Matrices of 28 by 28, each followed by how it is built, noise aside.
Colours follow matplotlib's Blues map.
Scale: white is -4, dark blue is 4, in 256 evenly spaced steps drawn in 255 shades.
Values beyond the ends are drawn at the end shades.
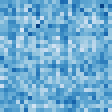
blocks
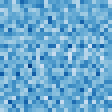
repeating columns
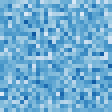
repeating columns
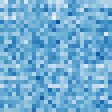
blocks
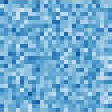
repeating rows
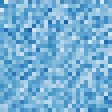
Hankel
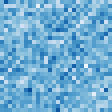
Hankel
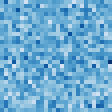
repeating columns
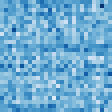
blocks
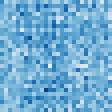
blocks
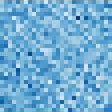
Toeplitz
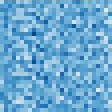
repeating rows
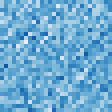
Hankel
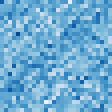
Hankel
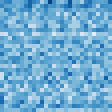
repeating columns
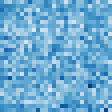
blocks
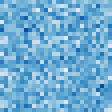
repeating rows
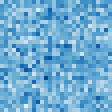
blocks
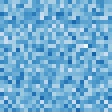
repeating columns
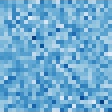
Toeplitz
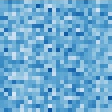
repeating rows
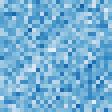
Hankel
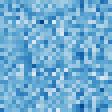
repeating rows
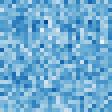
blocks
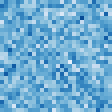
Toeplitz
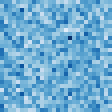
repeating rows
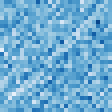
Hankel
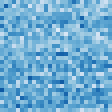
blocks
